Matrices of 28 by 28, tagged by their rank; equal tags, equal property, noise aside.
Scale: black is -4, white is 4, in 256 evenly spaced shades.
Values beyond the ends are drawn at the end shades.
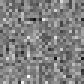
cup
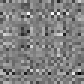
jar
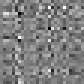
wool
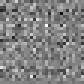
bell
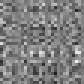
wool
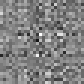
jar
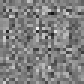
bell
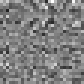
jar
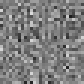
bell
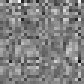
jar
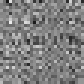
jar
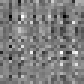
wool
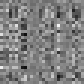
wool
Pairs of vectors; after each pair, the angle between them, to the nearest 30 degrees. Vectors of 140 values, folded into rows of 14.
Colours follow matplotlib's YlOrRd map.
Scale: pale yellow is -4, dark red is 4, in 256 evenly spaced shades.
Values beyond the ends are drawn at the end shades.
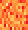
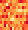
30 degrees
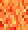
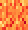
120 degrees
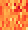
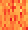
150 degrees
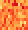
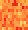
30 degrees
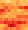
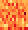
90 degrees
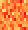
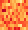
150 degrees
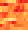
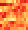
30 degrees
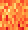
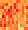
150 degrees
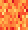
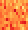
90 degrees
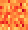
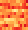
120 degrees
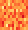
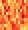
60 degrees
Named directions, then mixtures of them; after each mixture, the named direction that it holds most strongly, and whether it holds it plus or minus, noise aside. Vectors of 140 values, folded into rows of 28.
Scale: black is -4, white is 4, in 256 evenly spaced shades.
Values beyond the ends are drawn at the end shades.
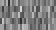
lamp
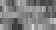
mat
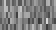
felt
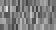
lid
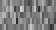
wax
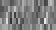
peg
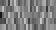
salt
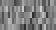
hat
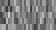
salt, plus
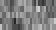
mat, plus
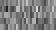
lid, minus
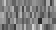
felt, plus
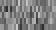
lid, minus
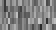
felt, minus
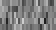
peg, minus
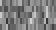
hat, minus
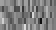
salt, minus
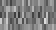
peg, plus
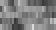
mat, plus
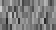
peg, minus
